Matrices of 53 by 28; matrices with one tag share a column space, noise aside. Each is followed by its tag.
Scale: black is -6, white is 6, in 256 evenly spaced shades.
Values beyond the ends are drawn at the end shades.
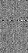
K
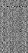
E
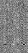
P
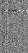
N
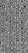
E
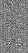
P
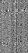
N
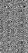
E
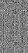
N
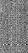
P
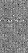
K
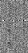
K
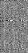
K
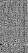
P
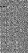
E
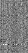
P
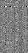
E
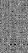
P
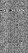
N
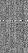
K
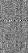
K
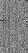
K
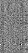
P
